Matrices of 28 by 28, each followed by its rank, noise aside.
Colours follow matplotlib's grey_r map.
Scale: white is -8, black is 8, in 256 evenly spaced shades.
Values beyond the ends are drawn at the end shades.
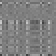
one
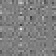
three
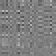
two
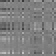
one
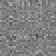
four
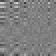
one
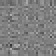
three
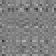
two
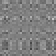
two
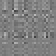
two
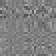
three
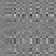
one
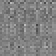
three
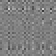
two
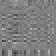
two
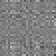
three
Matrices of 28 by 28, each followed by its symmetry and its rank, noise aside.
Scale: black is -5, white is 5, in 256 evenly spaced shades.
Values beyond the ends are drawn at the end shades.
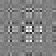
symmetric, rank one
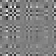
symmetric, rank one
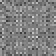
no symmetry, rank three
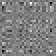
no symmetry, rank three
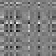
no symmetry, rank one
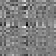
antisymmetric, rank two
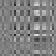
no symmetry, rank one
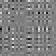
antisymmetric, rank two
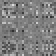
no symmetry, rank three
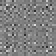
no symmetry, rank three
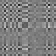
symmetric, rank one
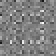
symmetric, rank two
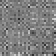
symmetric, rank three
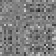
symmetric, rank three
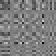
symmetric, rank two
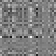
no symmetry, rank two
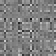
no symmetry, rank two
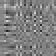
no symmetry, rank three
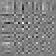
symmetric, rank three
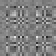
symmetric, rank one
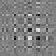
symmetric, rank one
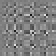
symmetric, rank two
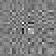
symmetric, rank two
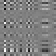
no symmetry, rank one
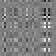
no symmetry, rank one
